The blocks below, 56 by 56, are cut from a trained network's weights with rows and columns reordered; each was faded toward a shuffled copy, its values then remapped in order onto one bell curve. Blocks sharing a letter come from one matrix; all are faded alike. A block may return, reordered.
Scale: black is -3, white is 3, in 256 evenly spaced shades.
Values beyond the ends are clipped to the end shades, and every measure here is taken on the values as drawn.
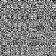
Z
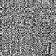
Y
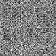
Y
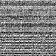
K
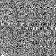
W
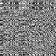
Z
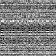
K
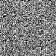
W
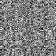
Y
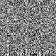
W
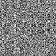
W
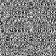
Z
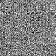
Y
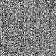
W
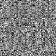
W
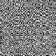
Z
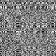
Z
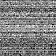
K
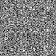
Y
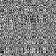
Z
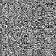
Y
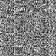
Y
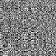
Z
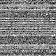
K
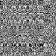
Z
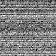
K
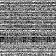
K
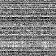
K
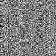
W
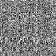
W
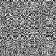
Z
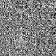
Y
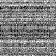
K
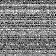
K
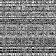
K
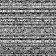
K
